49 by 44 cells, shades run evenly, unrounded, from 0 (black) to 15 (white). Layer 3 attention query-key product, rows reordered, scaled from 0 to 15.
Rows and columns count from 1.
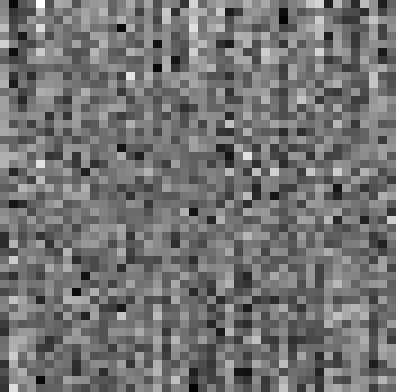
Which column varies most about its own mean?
2
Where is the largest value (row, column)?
1, 5
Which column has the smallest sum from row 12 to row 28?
32
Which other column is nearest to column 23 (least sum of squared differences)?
13
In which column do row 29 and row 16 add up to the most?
26
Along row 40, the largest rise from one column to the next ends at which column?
11
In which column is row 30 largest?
28
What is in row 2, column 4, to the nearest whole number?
4
